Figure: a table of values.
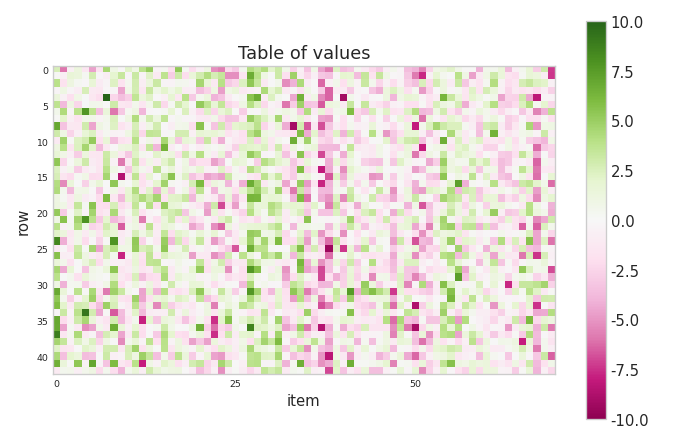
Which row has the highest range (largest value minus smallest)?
4
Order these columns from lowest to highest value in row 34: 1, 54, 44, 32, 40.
32, 40, 44, 1, 54
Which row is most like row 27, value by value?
9
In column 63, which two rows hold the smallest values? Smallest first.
30, 36
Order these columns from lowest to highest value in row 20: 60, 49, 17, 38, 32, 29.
38, 49, 32, 29, 60, 17
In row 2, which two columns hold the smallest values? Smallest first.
37, 32
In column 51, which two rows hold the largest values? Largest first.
30, 2
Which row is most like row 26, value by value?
22
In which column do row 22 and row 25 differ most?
65
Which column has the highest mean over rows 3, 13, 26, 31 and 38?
0
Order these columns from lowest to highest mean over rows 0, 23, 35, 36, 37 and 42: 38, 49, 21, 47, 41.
38, 47, 49, 21, 41
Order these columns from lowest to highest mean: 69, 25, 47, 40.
47, 40, 69, 25
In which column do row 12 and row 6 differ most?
50
